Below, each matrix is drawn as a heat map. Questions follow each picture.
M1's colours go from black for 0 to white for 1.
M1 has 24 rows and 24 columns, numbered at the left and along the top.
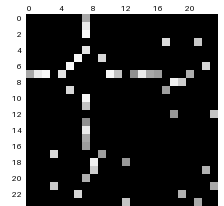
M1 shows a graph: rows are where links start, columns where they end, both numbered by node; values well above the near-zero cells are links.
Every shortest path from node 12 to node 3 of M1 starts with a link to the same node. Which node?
node 23
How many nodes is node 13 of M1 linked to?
1
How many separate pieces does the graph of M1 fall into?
2
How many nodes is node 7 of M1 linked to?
11
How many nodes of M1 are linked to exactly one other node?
11
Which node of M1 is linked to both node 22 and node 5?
node 6
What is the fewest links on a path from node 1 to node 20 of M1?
2
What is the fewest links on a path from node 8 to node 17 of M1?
6
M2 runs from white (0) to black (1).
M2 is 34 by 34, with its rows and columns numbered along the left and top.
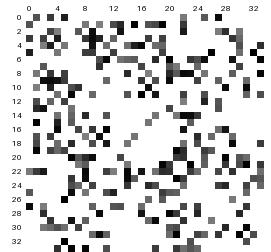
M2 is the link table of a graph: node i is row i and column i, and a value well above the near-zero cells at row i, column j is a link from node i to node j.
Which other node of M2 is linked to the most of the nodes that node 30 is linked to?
node 9
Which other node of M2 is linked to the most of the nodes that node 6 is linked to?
node 22
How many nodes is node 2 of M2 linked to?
9
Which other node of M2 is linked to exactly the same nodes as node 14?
node 33
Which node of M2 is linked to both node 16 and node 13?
node 27
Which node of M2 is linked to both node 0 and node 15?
node 1
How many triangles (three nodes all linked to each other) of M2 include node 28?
4
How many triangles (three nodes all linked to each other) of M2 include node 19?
5
